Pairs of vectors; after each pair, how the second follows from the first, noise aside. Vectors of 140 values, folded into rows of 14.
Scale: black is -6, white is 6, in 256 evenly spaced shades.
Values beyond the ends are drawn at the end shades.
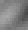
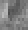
wrapped around, negated.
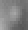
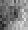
negated, scaled up.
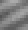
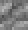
wrapped around.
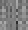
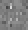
reversed, negated, partly zeroed.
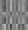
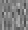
wrapped around, negated.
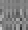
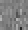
partly zeroed.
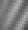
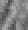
wrapped around, negated.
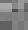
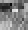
negated, scaled up.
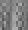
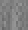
shrunk.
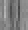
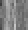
wrapped around, negated.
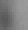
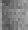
wrapped around.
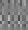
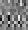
negated, scaled up.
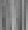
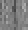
reversed, negated, partly zeroed.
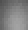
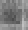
wrapped around, negated.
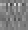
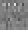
partly zeroed.
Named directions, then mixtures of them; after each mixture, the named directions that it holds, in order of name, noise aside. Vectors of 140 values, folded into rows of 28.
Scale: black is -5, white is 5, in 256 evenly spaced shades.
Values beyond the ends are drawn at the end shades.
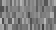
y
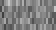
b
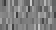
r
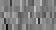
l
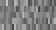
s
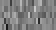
l.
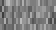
b.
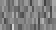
l, r.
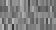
r, s, y.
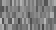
y.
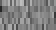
b, r, y.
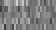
b, s, y.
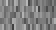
s.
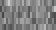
b.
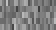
s.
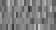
b, r.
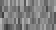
b, l, y.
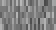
l, r, y.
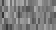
b, l.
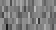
b, l.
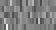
l.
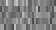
b, s.
